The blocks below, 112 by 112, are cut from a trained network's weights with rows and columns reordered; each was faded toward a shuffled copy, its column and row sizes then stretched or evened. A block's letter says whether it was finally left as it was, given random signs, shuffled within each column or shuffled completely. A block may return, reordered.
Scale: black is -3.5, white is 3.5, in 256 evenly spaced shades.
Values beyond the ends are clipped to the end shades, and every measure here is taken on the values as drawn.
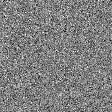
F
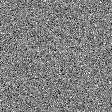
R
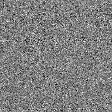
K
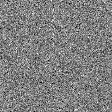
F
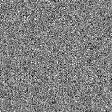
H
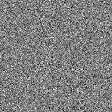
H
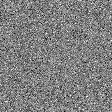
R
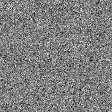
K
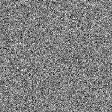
H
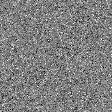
F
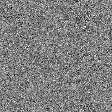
K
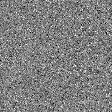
F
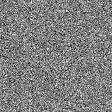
F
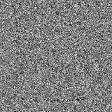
H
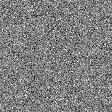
F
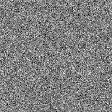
H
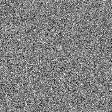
K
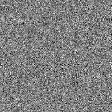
H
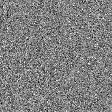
F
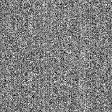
H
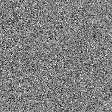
F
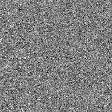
H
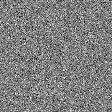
F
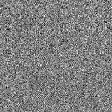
H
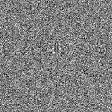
H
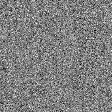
F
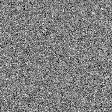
F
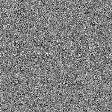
K
